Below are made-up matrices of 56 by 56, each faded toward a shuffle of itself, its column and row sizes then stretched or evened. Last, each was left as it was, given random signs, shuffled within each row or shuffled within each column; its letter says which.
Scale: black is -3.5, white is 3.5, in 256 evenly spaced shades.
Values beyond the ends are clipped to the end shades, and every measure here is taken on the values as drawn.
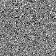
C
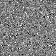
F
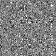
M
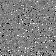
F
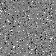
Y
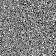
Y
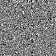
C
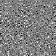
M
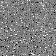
F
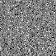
Y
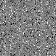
Y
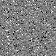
Y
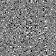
M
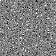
Y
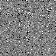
C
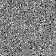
Y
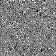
C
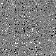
M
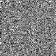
M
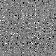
M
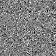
C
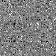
M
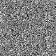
C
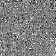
M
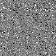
C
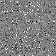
C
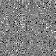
M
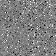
Y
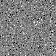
Y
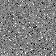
F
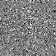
M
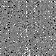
M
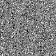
Y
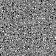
F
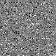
C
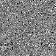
C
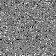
F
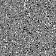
Y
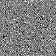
C
